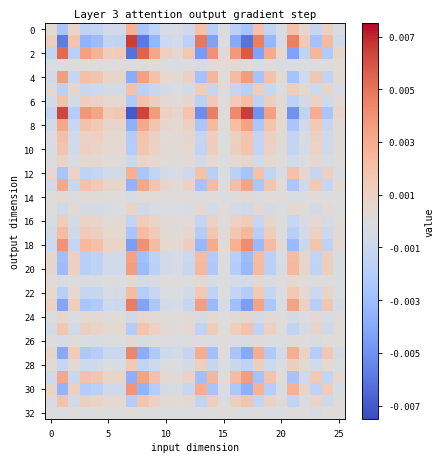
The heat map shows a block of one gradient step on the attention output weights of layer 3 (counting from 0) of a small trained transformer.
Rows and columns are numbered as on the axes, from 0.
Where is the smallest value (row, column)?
7, 7
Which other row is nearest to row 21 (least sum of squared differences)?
26
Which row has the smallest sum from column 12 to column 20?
1
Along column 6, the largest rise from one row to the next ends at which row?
2
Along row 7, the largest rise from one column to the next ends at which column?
8
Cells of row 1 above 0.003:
4
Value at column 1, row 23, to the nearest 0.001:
-0.004
